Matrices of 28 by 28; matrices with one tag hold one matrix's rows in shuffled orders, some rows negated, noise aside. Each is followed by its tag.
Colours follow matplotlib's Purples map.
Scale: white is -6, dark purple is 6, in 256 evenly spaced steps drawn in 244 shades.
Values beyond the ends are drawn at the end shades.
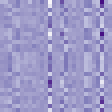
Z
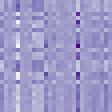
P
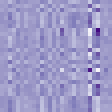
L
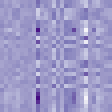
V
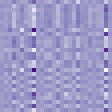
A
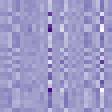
Z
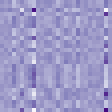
A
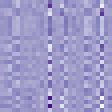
Z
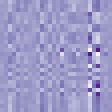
L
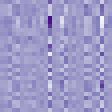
Z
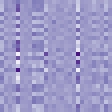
P
